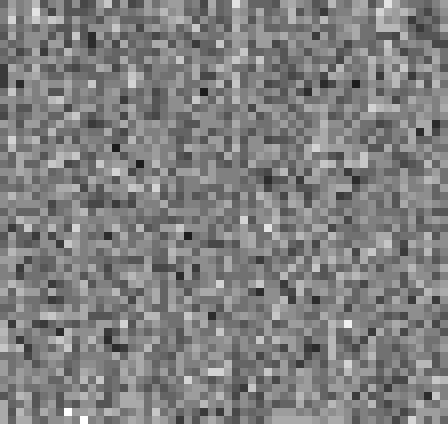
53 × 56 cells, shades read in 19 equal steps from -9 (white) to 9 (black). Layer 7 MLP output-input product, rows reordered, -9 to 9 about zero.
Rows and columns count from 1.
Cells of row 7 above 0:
29
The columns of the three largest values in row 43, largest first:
14, 3, 46
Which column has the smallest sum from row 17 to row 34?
54
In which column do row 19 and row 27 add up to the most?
15
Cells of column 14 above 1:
18
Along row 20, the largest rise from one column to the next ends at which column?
11
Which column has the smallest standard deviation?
19
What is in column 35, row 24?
1
